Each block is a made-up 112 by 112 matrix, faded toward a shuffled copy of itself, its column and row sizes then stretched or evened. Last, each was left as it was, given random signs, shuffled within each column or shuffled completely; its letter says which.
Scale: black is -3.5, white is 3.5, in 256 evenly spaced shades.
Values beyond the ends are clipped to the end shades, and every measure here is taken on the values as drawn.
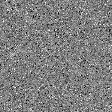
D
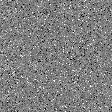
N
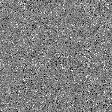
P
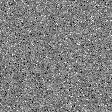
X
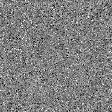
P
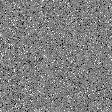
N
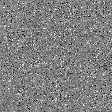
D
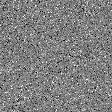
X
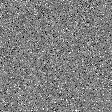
X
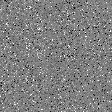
P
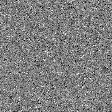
D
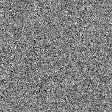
N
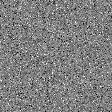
N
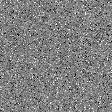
D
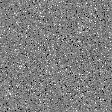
N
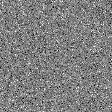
N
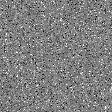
N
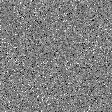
X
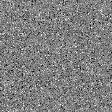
D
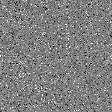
D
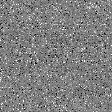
P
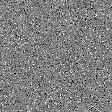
N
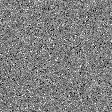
X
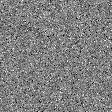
X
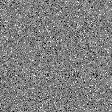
P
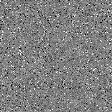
P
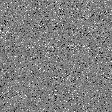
D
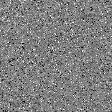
N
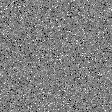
X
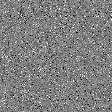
P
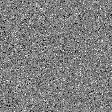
D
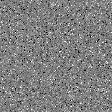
P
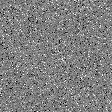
X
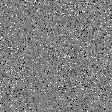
D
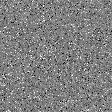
X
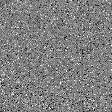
D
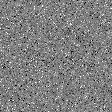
X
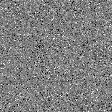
D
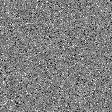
X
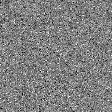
D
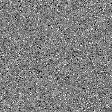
D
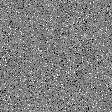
X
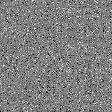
P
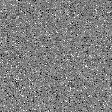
P
